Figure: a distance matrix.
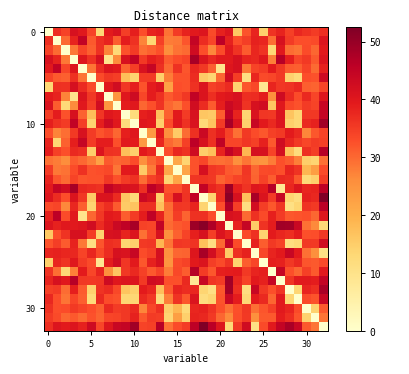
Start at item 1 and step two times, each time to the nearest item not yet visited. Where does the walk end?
11
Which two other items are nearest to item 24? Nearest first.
32, 21
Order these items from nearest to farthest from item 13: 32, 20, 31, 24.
31, 20, 24, 32
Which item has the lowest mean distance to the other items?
14
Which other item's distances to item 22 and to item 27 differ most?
17
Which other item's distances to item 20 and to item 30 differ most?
4
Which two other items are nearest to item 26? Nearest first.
2, 8
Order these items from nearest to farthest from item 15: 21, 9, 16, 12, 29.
16, 12, 21, 29, 9
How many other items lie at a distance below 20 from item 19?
8
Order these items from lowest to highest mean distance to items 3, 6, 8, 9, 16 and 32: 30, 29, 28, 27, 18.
30, 29, 28, 18, 27
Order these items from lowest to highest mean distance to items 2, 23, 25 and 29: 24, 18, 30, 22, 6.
18, 6, 22, 30, 24
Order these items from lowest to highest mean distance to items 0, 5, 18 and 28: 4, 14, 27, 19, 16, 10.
19, 10, 14, 4, 16, 27
